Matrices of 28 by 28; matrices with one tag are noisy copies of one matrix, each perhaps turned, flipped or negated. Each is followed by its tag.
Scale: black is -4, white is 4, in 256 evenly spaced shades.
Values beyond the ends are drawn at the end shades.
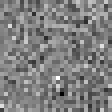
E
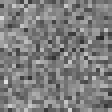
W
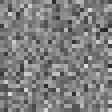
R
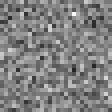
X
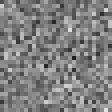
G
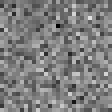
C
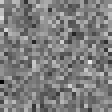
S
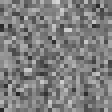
X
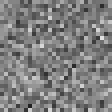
C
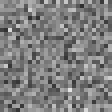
R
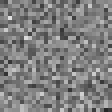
R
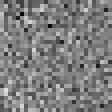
E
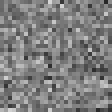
S
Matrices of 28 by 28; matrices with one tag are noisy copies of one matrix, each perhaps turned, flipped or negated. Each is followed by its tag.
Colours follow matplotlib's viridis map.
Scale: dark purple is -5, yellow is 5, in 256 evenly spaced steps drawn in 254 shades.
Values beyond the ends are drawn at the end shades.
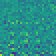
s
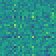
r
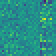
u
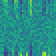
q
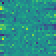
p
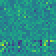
u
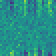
q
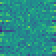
p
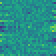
p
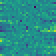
p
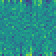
p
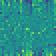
p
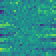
q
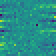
q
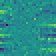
q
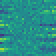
q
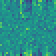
p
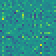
r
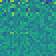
s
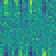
q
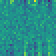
q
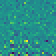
s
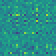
r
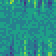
q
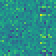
u
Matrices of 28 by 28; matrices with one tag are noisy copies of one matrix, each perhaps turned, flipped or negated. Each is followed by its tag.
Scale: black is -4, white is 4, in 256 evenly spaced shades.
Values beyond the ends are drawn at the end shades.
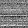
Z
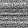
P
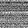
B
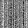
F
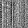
Z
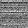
Z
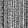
F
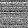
Z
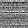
Z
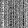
F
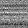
P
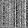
Z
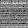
F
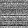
Z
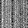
B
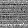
F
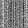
F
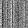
Z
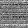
F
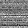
Z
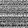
B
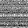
B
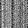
B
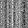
P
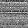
Z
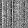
Z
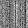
Z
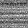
P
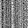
B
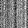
B
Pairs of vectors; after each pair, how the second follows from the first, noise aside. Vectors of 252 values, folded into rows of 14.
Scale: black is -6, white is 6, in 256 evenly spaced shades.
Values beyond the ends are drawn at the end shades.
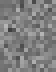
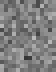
wrapped around.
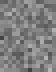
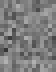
shuffled.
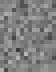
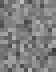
wrapped around.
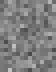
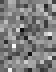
scaled up.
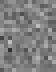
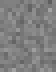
wrapped around, negated, shrunk.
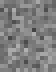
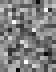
negated, scaled up.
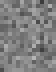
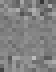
partly zeroed.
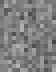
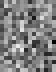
scaled up.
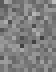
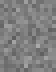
wrapped around, negated, shrunk.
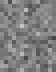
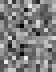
negated, scaled up.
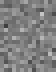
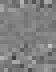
reversed, negated, partly zeroed.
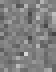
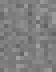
shrunk.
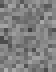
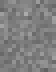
wrapped around, negated, shrunk.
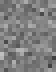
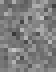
shuffled.
